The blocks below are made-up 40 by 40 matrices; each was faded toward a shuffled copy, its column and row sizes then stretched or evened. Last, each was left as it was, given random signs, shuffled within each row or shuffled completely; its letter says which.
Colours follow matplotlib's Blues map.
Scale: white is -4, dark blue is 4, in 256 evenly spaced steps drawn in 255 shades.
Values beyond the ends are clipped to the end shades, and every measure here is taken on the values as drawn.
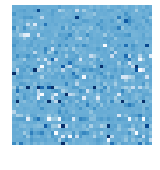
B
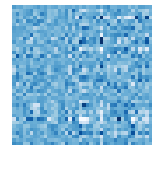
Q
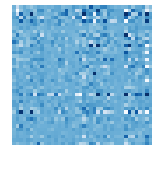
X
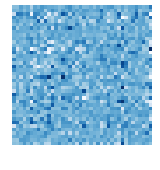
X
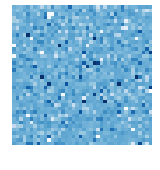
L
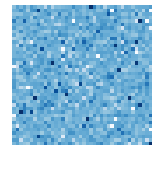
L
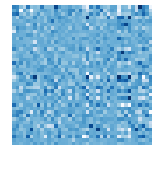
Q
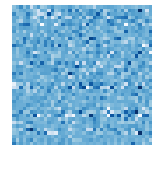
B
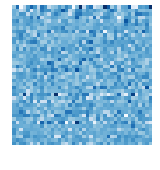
B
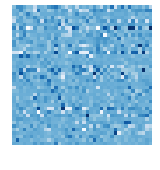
B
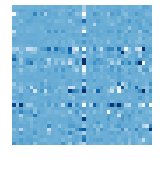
Q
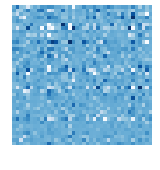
Q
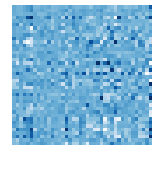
Q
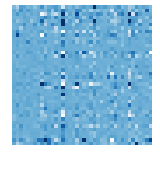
X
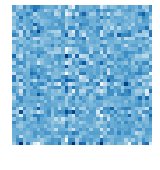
Q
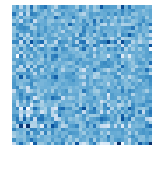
Q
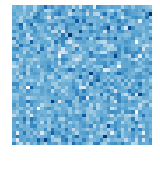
L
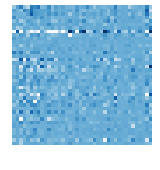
Q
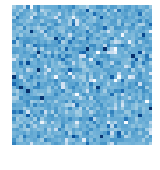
L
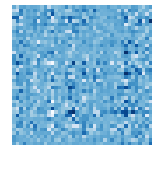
X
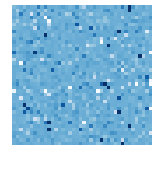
L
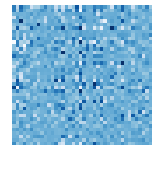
Q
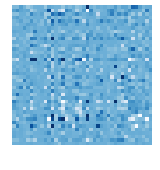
Q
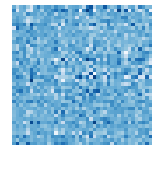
X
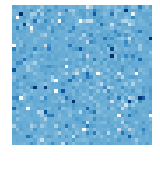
L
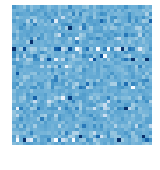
B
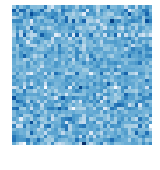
B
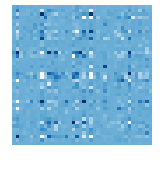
Q
